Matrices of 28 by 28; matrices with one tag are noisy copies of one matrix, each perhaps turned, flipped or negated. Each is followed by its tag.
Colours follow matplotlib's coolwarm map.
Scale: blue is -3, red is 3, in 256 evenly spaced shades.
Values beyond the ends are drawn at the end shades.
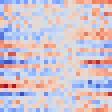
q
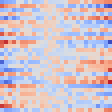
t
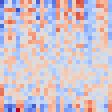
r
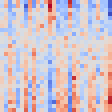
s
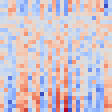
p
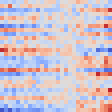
s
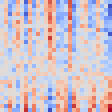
s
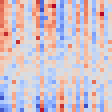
s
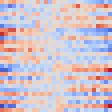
t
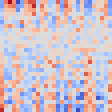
r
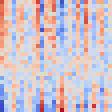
s
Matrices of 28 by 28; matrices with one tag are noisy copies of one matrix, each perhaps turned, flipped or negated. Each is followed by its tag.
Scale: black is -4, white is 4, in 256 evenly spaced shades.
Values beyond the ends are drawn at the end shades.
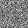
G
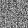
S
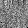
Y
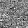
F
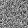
G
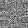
S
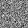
G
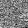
F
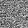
S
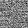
S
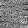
Y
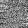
Y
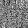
Y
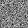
G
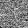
F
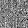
S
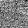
F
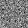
G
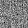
S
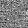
S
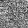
F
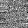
Y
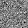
G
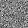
G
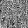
F
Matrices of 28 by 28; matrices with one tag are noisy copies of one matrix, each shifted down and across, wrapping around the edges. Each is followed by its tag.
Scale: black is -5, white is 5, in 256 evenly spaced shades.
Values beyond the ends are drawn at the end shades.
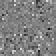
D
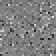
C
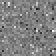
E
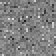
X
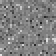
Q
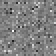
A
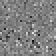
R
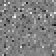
C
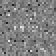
Q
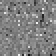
D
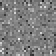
R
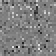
D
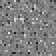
Q
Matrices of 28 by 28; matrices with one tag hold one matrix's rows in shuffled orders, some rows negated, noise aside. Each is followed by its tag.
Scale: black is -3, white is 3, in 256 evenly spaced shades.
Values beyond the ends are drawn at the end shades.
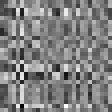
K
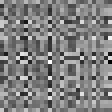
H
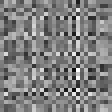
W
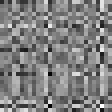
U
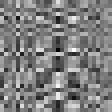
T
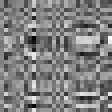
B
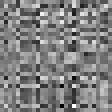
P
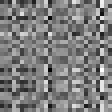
U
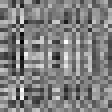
K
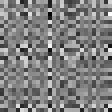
H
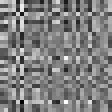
K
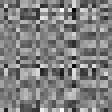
P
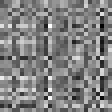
U
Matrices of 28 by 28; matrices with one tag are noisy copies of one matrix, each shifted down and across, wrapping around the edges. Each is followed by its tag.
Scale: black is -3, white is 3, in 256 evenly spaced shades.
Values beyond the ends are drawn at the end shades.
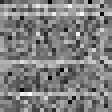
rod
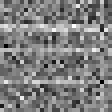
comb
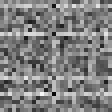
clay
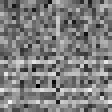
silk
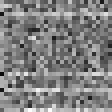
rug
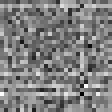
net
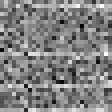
rod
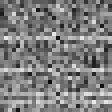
rod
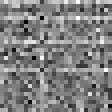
clay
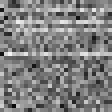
net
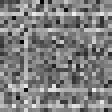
rug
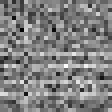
silk
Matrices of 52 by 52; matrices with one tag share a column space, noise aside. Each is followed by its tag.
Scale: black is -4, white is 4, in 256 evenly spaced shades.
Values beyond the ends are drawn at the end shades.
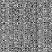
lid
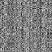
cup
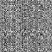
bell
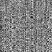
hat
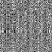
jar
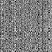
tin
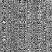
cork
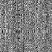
jar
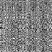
hat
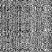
bell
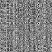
lid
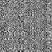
tin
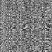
hat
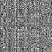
cup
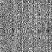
jar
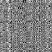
cork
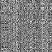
cork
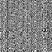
tin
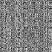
cup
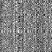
jar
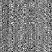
lid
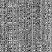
lid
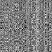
hat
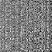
tin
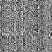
bell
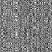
cup
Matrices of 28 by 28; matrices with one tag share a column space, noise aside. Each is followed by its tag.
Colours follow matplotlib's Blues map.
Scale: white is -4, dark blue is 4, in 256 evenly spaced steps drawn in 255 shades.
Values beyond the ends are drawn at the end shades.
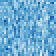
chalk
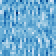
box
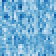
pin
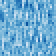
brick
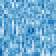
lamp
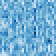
chalk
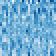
box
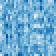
pin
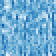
pin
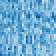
pin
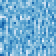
chalk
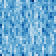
pin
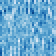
box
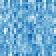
pin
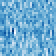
lamp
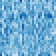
pin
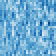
brick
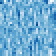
box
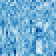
lamp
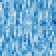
brick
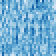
pin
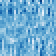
box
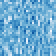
chalk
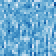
lamp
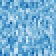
chalk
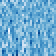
lamp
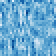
box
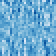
box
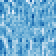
box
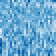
lamp
